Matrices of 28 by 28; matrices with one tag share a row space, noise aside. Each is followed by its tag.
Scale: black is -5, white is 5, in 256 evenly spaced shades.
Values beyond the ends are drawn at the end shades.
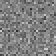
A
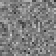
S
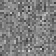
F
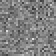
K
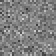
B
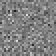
B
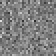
B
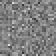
S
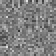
K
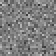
F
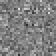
K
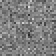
F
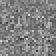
K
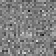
F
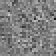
S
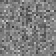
A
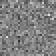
K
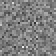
A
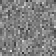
F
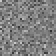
B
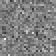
K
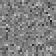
K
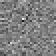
S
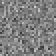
B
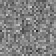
A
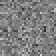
S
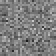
K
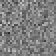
B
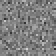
F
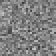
S
